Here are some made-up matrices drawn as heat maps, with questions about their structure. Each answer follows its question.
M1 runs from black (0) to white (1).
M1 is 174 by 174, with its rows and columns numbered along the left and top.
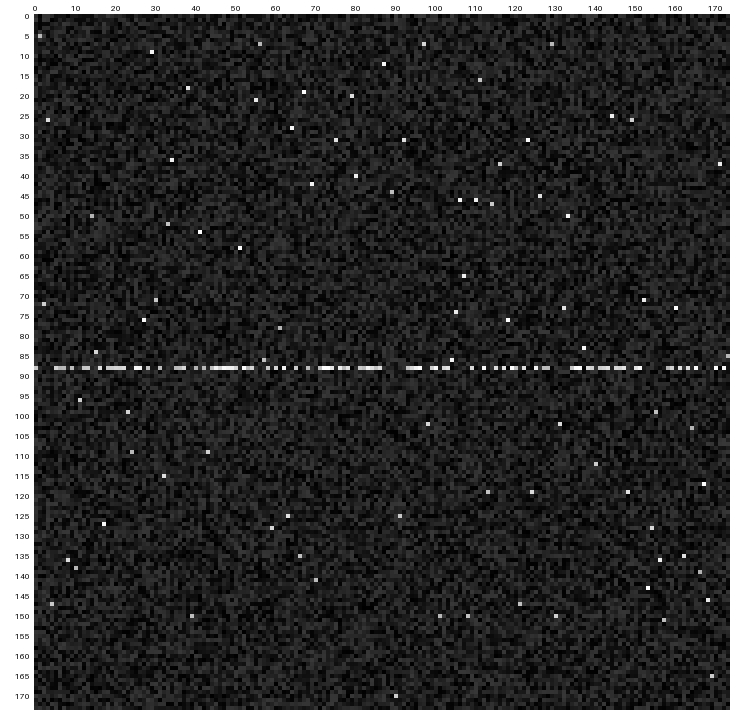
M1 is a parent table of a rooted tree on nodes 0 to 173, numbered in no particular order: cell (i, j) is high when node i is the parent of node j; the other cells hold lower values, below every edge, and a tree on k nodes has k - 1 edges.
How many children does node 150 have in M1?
4
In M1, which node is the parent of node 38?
18
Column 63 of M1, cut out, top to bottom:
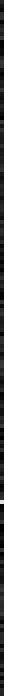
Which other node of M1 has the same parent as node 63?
91
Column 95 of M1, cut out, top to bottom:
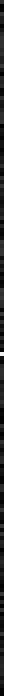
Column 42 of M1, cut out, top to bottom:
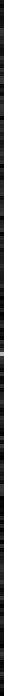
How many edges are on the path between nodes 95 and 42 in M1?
2
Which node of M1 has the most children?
88
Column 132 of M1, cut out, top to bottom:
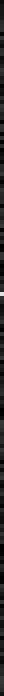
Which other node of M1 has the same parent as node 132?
160
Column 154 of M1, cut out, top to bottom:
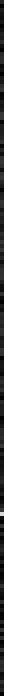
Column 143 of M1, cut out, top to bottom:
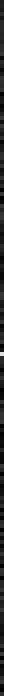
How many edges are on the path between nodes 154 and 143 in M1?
3
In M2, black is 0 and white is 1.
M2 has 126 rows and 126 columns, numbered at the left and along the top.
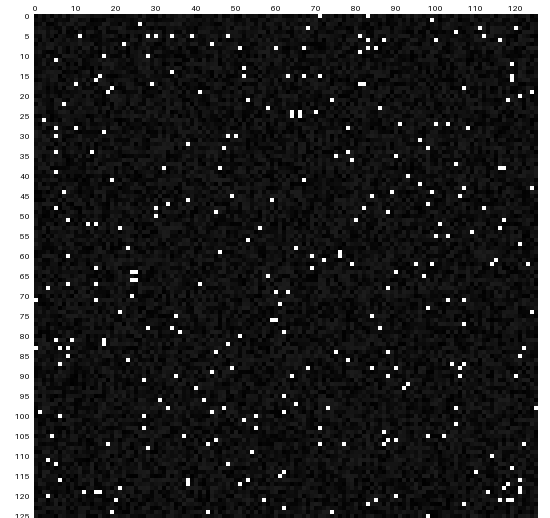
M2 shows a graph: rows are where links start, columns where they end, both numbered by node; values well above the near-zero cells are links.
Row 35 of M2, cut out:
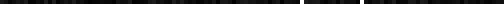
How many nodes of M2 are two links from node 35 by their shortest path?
5
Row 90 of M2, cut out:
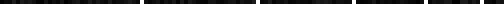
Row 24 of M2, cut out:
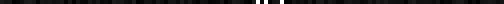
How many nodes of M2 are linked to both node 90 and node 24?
1
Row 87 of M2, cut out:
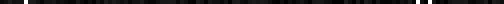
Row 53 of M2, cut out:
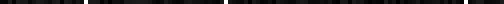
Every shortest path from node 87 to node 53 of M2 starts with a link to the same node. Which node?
node 6
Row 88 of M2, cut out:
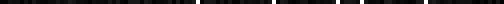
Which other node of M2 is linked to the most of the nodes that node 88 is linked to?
node 45
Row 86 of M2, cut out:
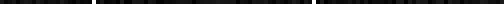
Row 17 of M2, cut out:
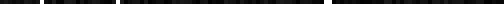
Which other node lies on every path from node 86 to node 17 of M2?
node 78
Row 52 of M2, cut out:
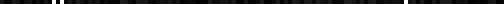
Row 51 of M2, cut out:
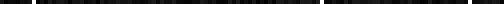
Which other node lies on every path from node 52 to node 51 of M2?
node 15
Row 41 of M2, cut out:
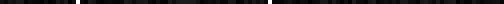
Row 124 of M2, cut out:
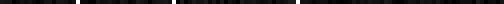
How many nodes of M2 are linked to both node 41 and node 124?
1
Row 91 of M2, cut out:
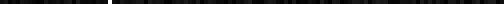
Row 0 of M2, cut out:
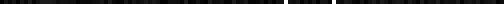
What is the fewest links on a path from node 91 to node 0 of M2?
4
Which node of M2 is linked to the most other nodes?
node 5
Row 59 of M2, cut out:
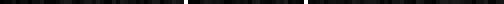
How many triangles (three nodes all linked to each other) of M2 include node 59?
0
